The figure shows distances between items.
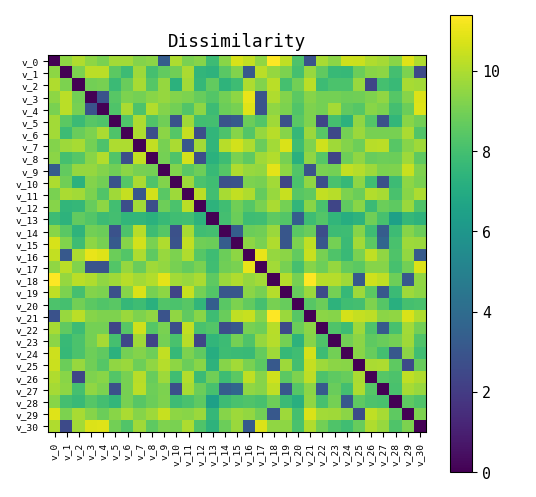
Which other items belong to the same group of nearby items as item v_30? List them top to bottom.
v_1, v_16
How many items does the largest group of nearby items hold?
7
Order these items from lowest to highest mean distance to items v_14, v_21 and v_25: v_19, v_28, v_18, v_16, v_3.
v_19, v_18, v_28, v_3, v_16
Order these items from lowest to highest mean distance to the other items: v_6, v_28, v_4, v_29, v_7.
v_28, v_6, v_4, v_29, v_7
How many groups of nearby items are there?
10
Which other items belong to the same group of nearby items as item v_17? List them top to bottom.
v_3, v_4
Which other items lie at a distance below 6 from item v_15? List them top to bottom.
v_5, v_10, v_14, v_19, v_22, v_27
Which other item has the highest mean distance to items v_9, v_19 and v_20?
v_18
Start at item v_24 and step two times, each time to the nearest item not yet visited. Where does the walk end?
v_13
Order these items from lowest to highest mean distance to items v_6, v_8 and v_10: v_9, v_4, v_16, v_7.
v_16, v_9, v_4, v_7
